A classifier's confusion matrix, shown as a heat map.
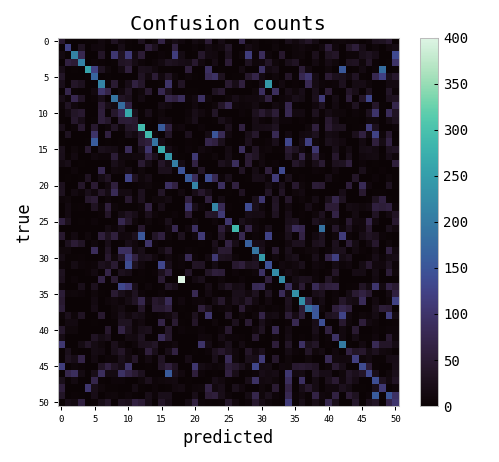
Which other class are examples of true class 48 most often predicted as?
4
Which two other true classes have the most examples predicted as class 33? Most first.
18, 35
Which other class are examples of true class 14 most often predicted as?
5
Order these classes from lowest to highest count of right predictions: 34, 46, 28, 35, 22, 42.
22, 34, 46, 28, 42, 35
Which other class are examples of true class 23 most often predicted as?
28
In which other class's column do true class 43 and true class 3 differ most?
50
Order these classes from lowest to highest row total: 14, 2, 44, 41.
41, 44, 14, 2
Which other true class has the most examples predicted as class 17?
2
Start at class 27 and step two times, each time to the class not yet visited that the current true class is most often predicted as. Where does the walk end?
15
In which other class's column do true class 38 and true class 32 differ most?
42
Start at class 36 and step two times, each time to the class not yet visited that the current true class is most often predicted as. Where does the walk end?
34
